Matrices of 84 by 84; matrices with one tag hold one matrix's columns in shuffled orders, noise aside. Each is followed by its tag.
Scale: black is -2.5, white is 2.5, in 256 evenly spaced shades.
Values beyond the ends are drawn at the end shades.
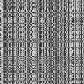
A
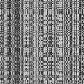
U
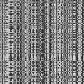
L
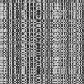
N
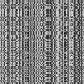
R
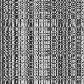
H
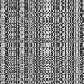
A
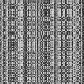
R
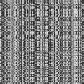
R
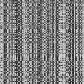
L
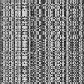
R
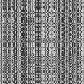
A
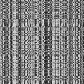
H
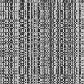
N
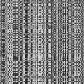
L
